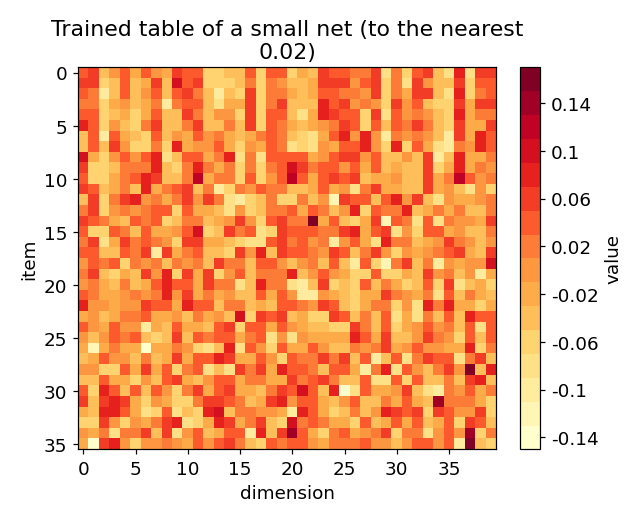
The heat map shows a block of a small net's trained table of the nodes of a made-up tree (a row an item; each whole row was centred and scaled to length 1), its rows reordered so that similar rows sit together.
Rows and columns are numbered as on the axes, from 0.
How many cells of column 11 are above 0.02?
18
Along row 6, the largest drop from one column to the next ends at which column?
2
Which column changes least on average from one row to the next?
35
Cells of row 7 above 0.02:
12
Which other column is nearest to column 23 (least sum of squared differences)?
10
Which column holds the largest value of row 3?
23
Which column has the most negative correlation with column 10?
13
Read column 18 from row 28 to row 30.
-0.02 -0.02 0.02
